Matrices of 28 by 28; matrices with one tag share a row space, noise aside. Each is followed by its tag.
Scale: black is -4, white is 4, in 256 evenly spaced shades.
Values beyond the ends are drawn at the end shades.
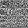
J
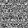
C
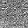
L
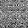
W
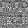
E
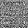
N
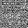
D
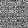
W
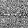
J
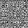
L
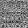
D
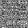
D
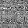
J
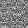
L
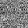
J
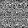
E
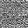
D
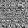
E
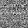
L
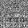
N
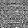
N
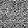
L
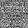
N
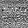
D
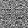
E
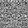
C
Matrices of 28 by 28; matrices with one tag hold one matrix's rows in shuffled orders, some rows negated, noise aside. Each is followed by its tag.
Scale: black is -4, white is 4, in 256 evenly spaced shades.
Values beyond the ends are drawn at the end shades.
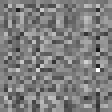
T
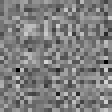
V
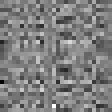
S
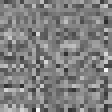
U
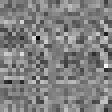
U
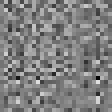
T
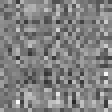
V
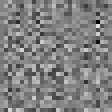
T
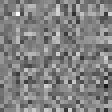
V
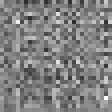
V
